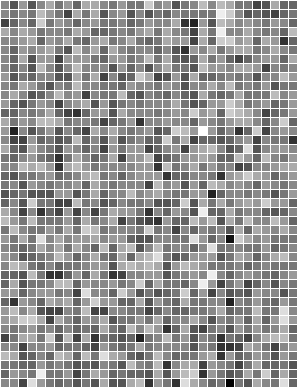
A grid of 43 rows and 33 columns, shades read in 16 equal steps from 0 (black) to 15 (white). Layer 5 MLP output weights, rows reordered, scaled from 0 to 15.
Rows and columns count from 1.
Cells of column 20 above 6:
30
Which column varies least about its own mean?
33
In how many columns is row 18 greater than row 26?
15
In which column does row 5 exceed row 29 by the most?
25
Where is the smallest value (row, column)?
43, 26
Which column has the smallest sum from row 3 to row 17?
2
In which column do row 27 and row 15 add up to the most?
23
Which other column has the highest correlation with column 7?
18
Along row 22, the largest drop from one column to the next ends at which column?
24
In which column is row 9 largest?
16
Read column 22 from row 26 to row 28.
6 13 6
